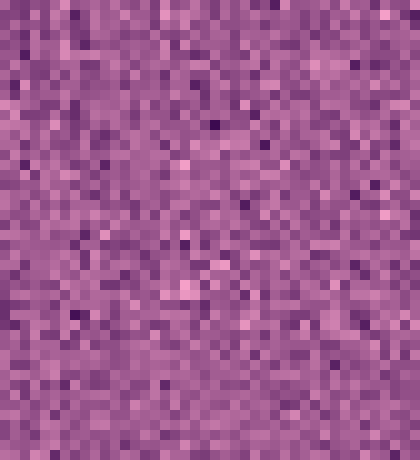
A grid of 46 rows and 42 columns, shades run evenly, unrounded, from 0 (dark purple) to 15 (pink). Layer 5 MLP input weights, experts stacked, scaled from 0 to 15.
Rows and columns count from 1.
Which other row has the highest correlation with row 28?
43
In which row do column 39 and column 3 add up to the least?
6
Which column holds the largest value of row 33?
25
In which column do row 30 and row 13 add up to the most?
26
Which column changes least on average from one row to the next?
15
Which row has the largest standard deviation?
33
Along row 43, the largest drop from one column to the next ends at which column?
37
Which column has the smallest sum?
3
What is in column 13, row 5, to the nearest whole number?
8
